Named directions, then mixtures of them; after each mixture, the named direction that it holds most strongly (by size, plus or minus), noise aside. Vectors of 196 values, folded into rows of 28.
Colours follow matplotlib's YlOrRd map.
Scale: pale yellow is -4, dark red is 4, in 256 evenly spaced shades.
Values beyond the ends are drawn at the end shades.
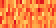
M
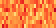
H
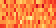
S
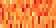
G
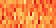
S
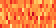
G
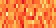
H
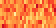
H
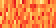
M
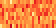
G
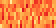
G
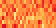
S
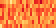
G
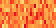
H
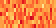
S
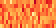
G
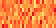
H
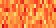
H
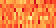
S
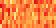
G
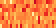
G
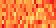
S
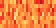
M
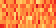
S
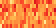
H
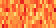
H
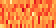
G
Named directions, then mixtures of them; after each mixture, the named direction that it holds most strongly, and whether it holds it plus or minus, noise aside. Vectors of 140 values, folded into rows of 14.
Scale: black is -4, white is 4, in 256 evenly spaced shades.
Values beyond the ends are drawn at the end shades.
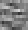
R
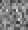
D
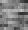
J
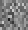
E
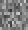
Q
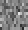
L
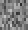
Q, minus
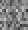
D, plus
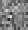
E, plus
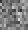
D, plus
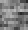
J, plus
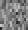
Q, minus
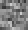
R, minus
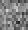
D, plus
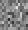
E, plus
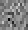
E, plus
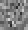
Q, plus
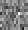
L, plus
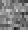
J, plus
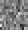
L, plus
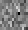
Q, minus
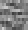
R, plus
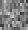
Q, plus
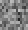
D, minus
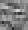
R, plus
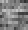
J, plus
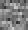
R, minus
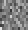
E, plus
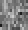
L, minus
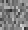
L, minus
